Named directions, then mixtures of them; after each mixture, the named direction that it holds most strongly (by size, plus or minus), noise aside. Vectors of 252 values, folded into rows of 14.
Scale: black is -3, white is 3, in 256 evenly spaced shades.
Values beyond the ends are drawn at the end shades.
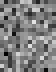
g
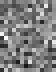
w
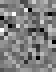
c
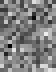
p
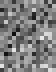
p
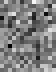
p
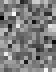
c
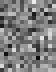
p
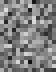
w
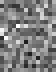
w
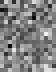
p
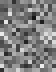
w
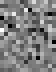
c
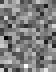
w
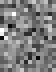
c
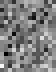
p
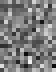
w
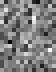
p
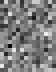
p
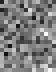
p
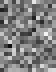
p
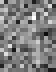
p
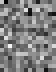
g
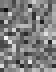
w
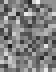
g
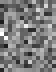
w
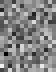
p
